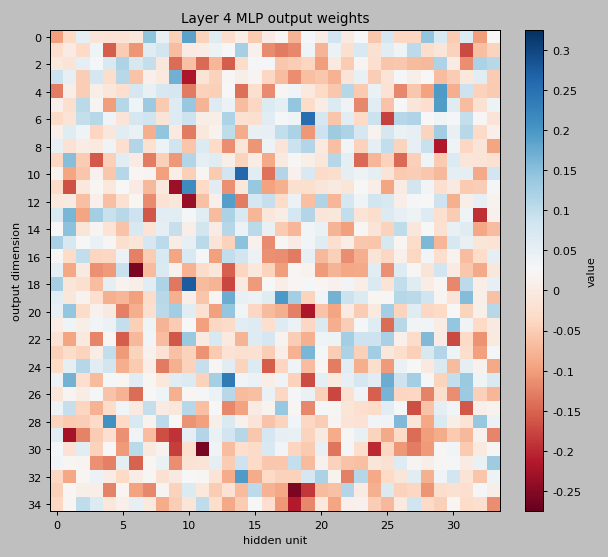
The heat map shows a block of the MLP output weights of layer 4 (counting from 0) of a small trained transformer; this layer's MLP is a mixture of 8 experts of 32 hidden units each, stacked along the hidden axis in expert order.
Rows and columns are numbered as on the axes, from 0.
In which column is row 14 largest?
1
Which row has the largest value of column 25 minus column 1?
22
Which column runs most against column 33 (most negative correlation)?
11
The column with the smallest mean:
9
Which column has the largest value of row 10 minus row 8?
14
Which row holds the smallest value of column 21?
26
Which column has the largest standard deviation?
10
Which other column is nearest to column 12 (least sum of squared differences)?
20
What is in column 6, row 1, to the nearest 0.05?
-0.1
